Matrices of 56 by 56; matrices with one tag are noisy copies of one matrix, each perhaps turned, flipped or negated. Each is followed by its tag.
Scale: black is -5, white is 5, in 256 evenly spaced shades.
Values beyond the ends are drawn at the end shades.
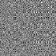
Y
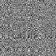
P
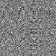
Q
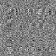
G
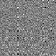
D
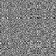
D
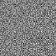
Y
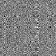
P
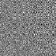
Y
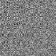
Y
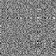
D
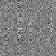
P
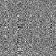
P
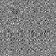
Q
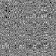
G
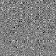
Y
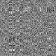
G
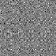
Q
